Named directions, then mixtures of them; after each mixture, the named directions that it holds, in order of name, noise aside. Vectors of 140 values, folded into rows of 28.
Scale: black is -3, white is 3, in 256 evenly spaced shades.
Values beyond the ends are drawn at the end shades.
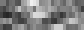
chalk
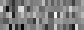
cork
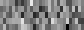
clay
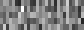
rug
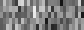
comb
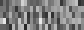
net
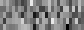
clay.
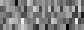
clay, comb.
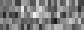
chalk, clay, rug.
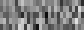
clay, comb, net.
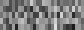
clay, cork, net.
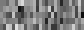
comb, cork, rug.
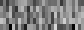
cork, net.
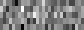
comb, cork, rug.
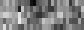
chalk, rug.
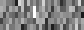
comb, cork.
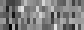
chalk, cork, net.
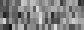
chalk, net.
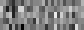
cork.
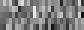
comb.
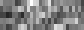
chalk, clay.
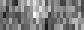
chalk, comb, cork.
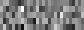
clay, cork, rug.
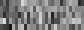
chalk, net.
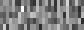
rug.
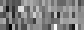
chalk, cork, net.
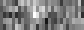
chalk, comb.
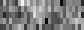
chalk, comb, net.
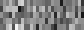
comb, cork.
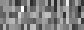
rug.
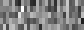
rug.
